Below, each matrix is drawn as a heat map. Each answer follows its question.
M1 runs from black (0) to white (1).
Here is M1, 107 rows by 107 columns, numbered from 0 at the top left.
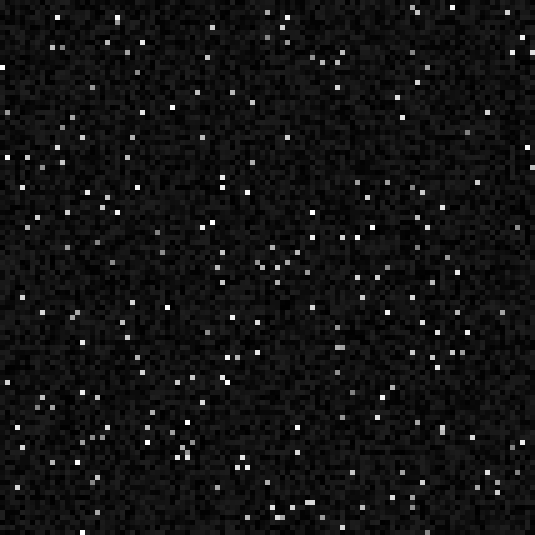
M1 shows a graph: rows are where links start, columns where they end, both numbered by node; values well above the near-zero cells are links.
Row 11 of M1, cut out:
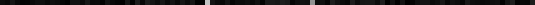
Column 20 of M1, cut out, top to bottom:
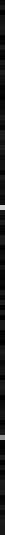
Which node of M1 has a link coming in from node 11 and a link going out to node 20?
node 41
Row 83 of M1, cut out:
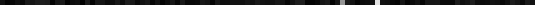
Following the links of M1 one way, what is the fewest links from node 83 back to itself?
3
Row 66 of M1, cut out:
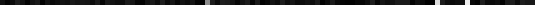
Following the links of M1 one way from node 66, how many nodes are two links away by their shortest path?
6
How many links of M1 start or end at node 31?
4
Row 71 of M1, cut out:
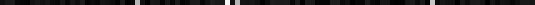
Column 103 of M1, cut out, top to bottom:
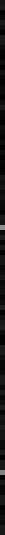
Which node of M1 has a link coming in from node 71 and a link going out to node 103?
node 45
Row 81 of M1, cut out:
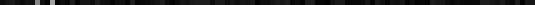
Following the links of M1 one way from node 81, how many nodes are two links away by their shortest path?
7
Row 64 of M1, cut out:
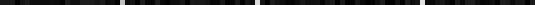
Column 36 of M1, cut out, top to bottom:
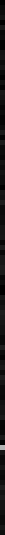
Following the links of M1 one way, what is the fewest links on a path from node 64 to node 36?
3
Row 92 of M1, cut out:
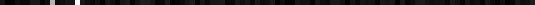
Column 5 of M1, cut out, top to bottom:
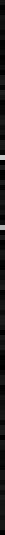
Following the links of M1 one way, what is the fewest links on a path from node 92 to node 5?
7
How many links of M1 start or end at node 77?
4
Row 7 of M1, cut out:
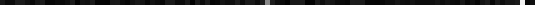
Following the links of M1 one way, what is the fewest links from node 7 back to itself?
3
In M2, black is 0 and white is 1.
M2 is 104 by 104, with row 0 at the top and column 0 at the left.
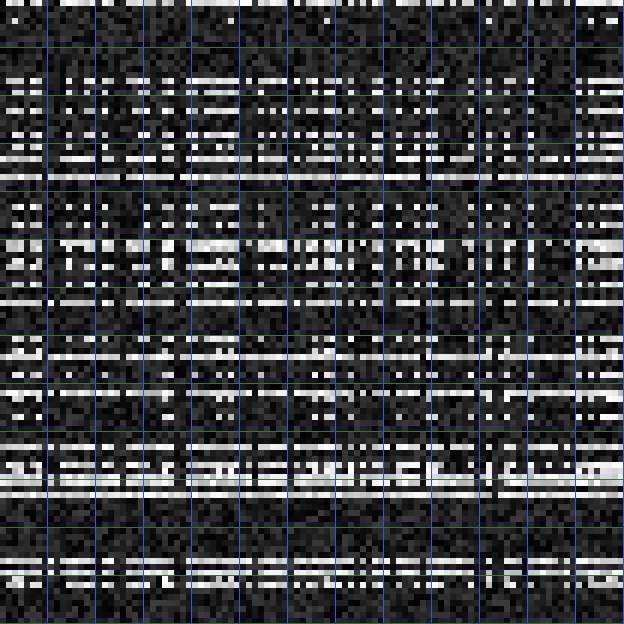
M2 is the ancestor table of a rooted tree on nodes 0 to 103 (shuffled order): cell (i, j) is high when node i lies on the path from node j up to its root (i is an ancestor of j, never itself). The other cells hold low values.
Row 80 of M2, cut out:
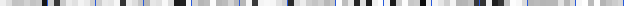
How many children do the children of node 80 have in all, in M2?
1
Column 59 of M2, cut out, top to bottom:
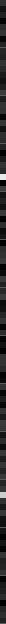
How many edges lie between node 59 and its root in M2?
2
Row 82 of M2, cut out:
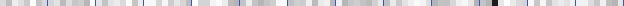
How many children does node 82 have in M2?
4
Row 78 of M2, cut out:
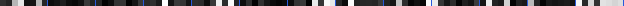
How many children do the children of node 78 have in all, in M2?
3
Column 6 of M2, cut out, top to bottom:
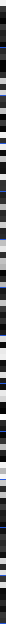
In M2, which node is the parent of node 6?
58
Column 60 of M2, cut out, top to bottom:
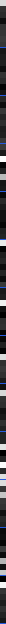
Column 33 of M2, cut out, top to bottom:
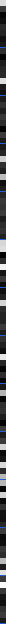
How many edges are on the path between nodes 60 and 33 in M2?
5
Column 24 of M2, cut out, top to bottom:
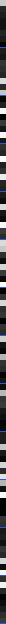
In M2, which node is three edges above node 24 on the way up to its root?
15
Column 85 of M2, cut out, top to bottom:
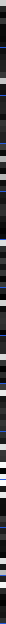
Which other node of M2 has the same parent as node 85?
41
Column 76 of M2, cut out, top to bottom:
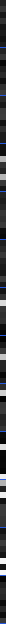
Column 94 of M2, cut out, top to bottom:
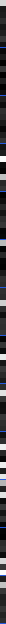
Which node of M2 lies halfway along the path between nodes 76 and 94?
40
